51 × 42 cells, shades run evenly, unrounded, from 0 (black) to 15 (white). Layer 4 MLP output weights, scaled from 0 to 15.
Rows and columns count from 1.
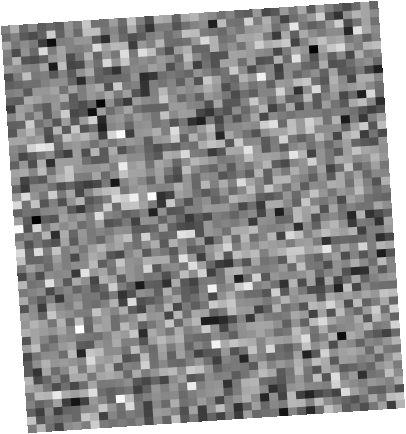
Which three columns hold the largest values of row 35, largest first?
22, 26, 25
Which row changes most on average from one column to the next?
15
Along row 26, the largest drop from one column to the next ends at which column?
2
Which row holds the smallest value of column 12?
21
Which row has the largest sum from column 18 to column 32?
42
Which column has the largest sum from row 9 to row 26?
13
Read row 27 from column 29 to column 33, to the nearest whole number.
8 6 6 11 9
